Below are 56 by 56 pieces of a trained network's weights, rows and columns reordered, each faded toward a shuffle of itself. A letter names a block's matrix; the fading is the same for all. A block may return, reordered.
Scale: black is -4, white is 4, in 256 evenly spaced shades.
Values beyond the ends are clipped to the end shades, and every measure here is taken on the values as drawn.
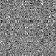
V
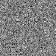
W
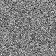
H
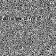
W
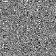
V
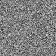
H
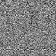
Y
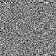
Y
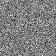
H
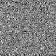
W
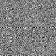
Y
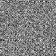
Y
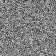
H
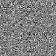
V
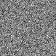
H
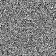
H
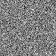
H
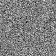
H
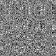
V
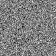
H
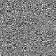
V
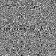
W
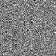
V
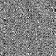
V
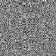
V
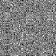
V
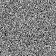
H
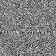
W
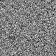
H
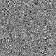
V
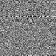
Y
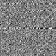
Y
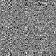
V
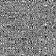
V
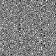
V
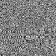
W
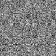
Y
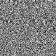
W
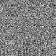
Y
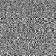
Y
